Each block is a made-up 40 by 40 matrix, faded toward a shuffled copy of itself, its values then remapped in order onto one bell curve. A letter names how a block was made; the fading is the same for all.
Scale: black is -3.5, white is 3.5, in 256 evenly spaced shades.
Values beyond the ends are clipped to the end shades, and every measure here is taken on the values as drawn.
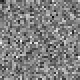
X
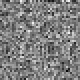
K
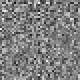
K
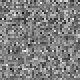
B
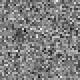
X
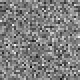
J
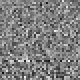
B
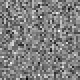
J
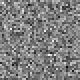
J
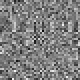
K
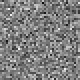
J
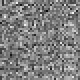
K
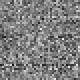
B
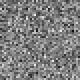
X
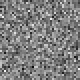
J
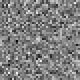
K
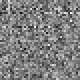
B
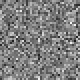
K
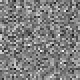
K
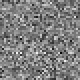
X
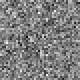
J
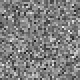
J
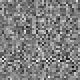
K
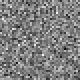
J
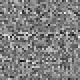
B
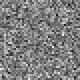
J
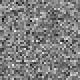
J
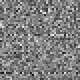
X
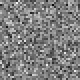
J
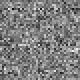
B
